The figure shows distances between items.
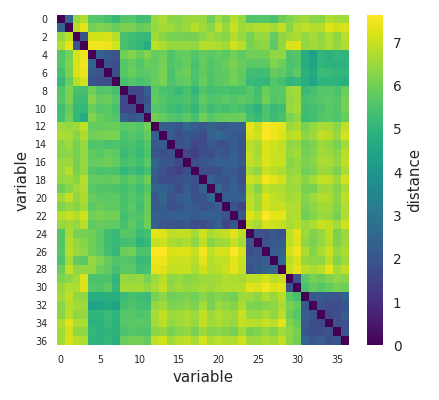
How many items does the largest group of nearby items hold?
12
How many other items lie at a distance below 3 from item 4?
3
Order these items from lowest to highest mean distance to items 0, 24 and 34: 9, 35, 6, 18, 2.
35, 6, 9, 2, 18
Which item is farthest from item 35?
1
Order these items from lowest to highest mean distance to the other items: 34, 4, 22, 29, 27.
22, 4, 34, 27, 29
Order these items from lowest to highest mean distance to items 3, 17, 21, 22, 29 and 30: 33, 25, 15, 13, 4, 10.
15, 13, 10, 4, 33, 25
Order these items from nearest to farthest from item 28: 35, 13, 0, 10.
10, 0, 35, 13
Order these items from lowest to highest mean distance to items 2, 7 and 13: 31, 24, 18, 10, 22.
18, 22, 10, 31, 24
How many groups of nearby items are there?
8
